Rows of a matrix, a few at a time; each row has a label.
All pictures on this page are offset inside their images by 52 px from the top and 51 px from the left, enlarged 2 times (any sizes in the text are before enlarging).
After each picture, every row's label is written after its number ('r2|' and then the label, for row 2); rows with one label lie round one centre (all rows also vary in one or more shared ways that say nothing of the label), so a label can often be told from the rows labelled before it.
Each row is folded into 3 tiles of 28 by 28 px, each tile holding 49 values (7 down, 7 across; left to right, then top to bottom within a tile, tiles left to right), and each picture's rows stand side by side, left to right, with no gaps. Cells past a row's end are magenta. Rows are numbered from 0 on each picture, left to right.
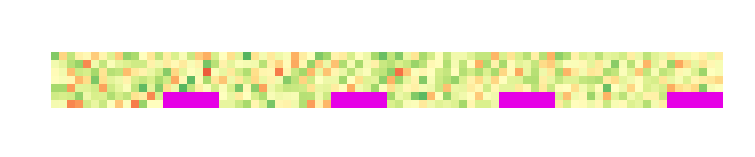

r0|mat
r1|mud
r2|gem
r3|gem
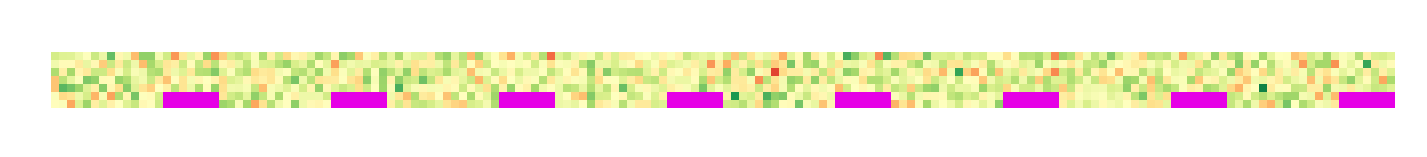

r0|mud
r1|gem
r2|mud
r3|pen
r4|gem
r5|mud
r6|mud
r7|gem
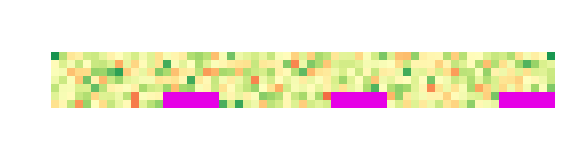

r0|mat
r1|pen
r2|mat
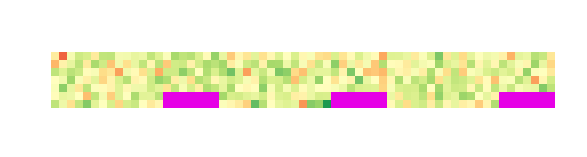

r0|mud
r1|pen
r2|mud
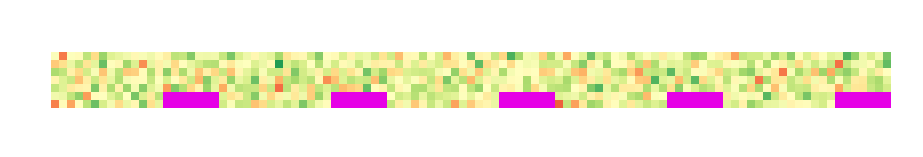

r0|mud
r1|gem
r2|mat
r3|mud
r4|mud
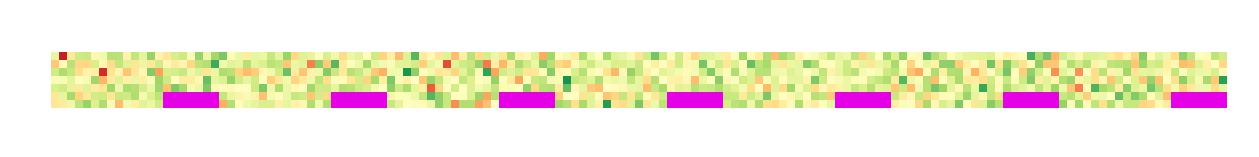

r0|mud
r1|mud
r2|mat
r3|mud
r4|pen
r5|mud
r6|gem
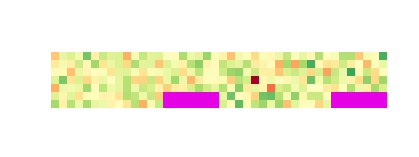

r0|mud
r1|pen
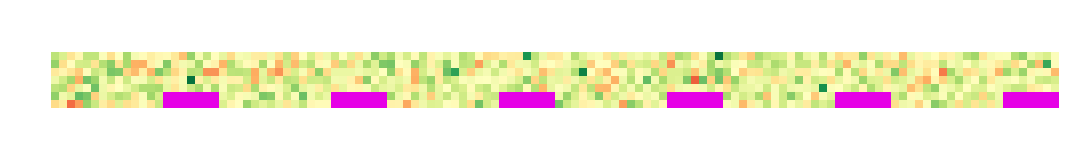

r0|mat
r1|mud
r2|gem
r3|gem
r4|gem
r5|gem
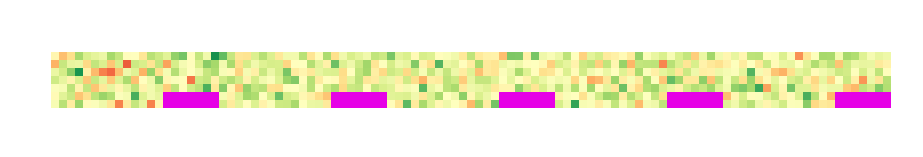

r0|mud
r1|mat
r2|pen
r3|pen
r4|mud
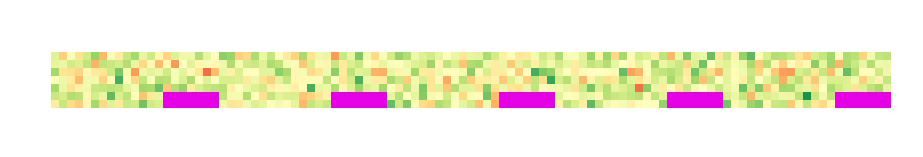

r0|gem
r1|mat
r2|gem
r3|mud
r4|mud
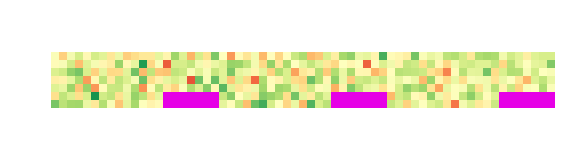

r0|pen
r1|pen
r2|mud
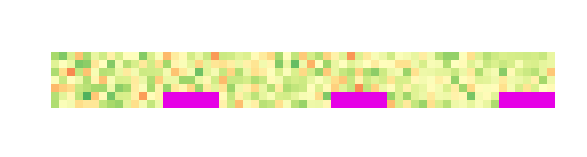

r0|gem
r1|gem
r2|mud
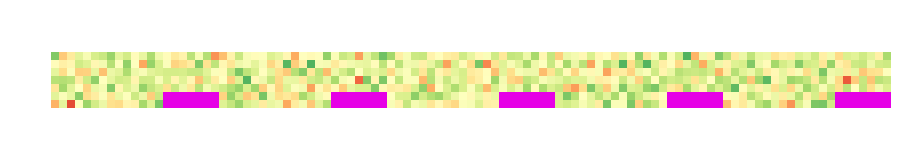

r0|mud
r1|pen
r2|mat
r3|gem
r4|mat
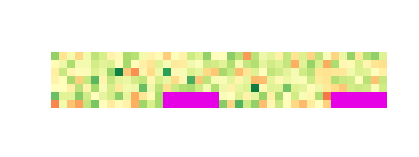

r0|mat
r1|pen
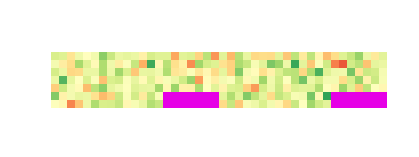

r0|mud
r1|gem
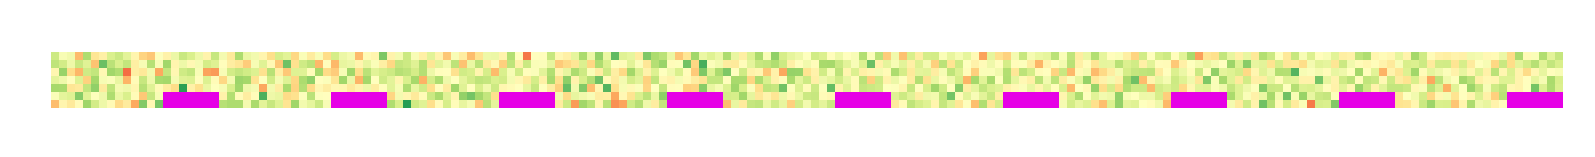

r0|pen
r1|pen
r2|pen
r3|mud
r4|mud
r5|pen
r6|gem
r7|pen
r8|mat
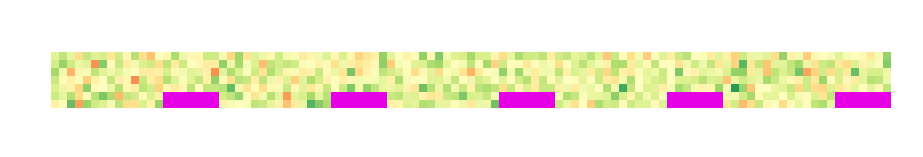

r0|pen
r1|pen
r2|mud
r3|gem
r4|pen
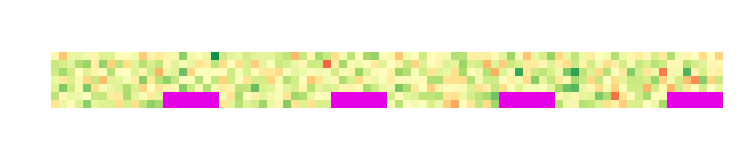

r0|pen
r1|mud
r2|pen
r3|pen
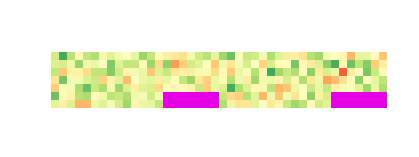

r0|gem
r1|mat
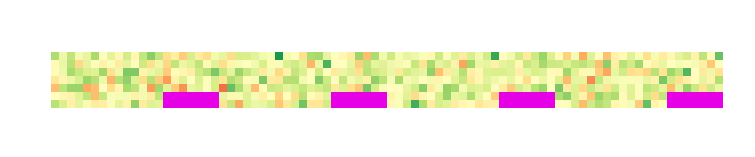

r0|mat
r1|mud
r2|mud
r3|pen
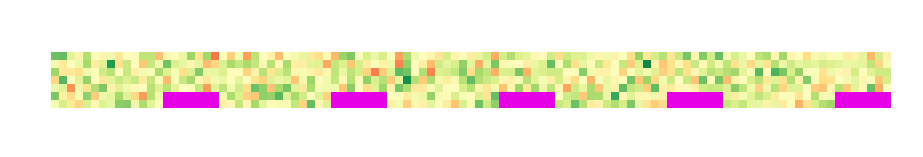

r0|gem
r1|pen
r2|pen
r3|gem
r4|pen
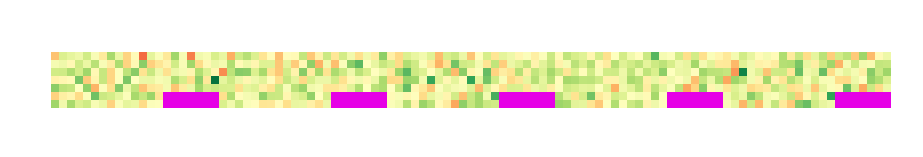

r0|pen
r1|mat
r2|pen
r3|gem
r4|gem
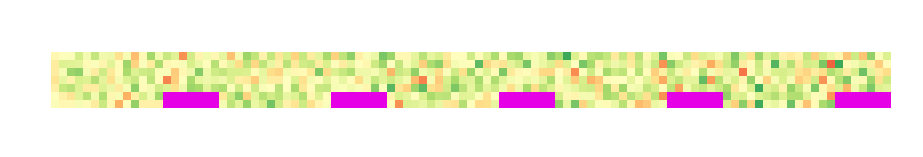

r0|mat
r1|mud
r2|mat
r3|pen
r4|pen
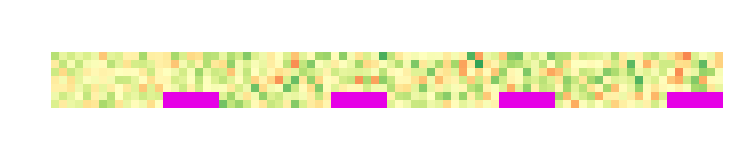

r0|gem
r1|gem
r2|mat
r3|mat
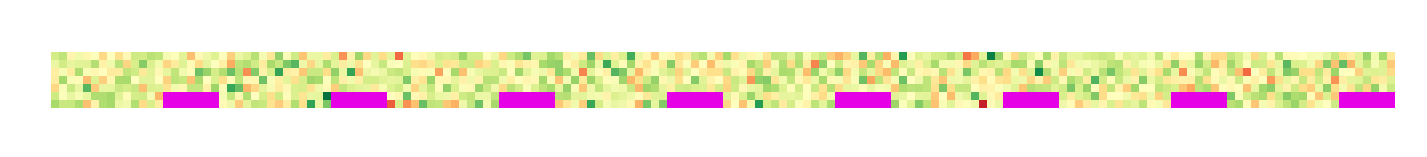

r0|gem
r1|pen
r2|mud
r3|pen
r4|mud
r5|mud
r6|mat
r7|gem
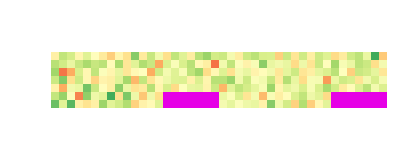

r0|gem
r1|mud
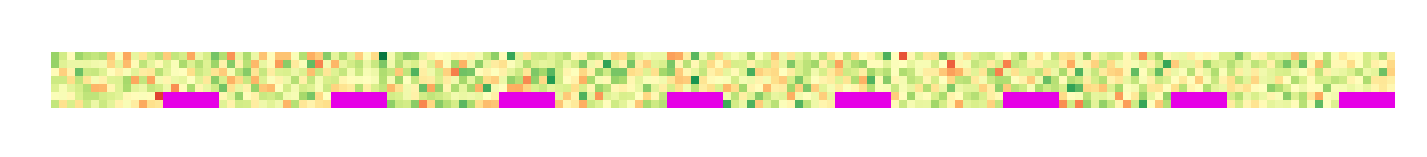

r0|mat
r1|mat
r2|gem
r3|mat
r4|gem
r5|mud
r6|mud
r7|gem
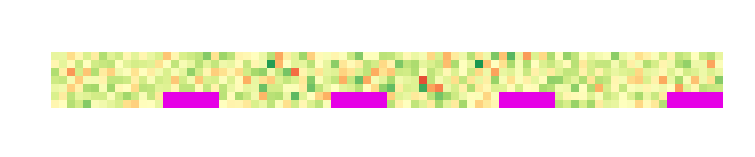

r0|mud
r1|mat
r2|mat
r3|pen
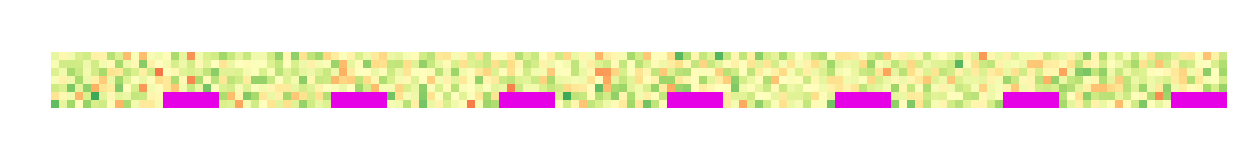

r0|pen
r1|mat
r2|pen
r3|gem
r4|mud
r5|pen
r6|mat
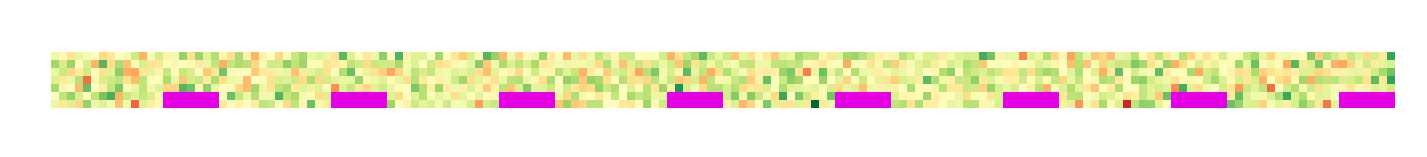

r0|pen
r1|gem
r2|mat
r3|mud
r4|gem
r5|gem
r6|gem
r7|gem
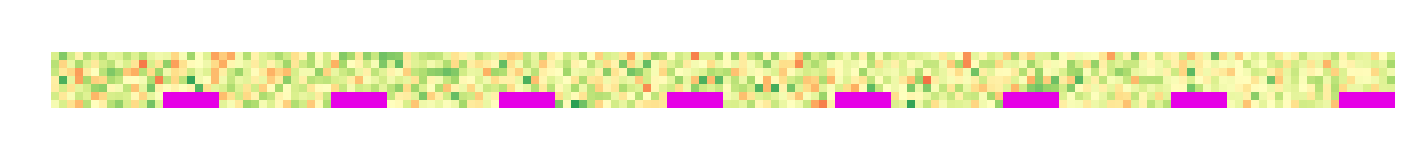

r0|gem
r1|mud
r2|mat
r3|pen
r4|mud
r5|pen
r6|pen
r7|mat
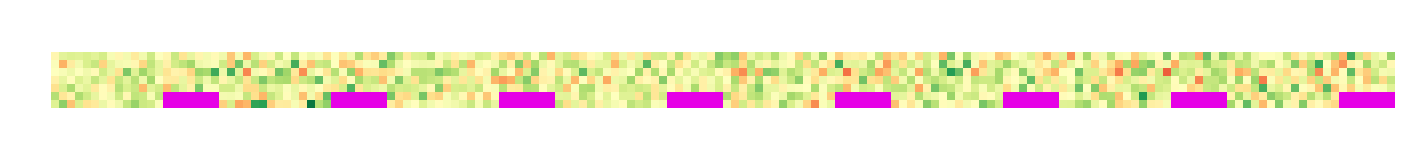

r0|gem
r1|pen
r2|mat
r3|mat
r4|mat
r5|pen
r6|mud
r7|gem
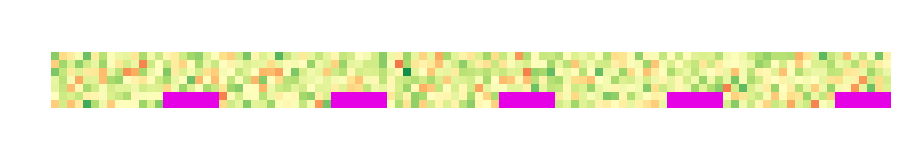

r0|mud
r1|mud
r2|gem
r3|mat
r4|mud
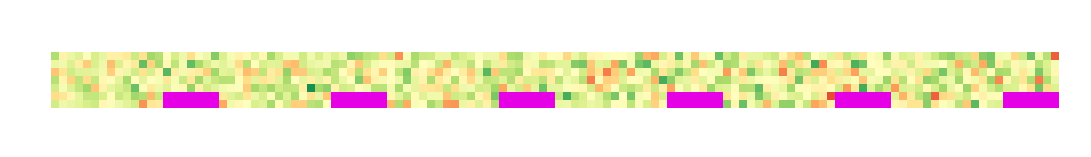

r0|mat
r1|mud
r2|mud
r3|gem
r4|mat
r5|mud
